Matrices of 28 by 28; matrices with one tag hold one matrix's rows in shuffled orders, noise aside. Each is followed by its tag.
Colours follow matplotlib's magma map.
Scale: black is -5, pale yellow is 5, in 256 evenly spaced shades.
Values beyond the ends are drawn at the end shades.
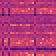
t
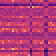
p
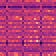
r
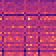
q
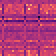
q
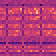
r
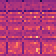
r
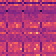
r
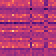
p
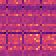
r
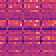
r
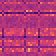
q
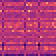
q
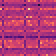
q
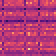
q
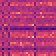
t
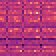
r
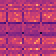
r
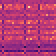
q
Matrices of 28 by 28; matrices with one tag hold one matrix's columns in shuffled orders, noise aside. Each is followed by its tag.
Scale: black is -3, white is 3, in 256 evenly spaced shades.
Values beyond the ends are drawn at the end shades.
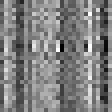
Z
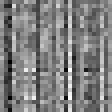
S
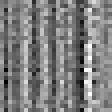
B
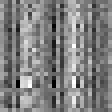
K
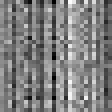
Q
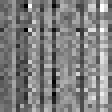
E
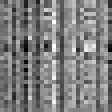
Z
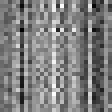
E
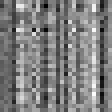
E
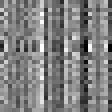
Z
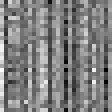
B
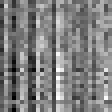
S
